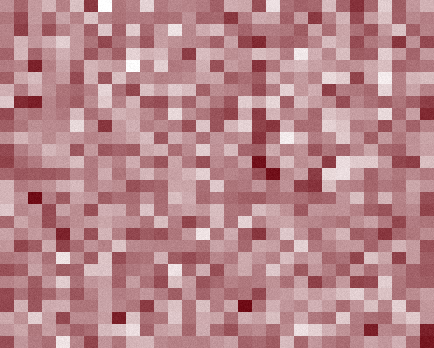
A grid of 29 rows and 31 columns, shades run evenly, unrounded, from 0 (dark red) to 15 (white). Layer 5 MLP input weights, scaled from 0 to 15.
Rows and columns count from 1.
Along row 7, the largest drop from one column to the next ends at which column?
26
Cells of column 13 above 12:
3
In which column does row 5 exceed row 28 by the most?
31
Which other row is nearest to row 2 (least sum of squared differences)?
24
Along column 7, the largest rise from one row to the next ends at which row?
2
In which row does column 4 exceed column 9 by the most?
27
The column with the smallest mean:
19
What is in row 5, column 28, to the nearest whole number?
12
